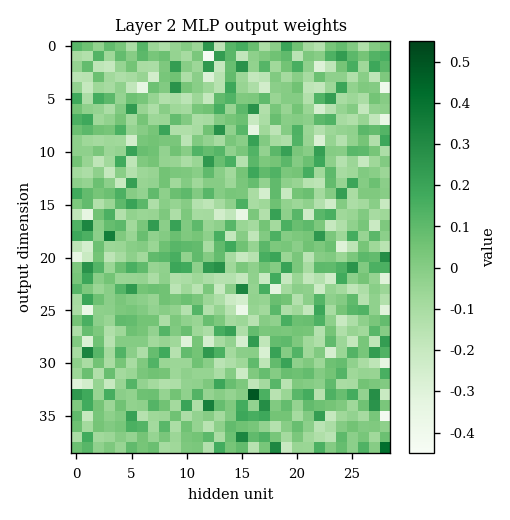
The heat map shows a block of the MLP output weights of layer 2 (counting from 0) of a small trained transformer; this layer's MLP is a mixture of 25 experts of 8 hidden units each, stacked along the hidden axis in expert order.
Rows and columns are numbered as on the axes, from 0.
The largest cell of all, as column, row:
16, 33
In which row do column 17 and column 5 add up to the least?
4
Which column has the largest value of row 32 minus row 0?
13
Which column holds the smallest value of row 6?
22
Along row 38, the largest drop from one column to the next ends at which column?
19
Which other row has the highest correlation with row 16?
25
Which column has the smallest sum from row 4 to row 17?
28
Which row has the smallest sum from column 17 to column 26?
23
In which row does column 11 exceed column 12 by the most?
1
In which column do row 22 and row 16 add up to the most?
18
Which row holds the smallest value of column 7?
3
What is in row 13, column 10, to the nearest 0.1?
0
